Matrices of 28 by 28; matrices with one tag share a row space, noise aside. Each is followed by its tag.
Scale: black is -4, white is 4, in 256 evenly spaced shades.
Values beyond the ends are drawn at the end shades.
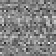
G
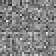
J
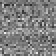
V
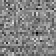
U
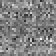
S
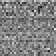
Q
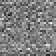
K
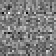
K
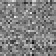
S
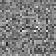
J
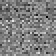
J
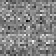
K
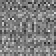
Q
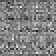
U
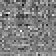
V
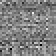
J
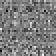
S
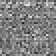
J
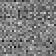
Q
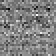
U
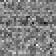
K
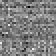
S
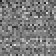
J
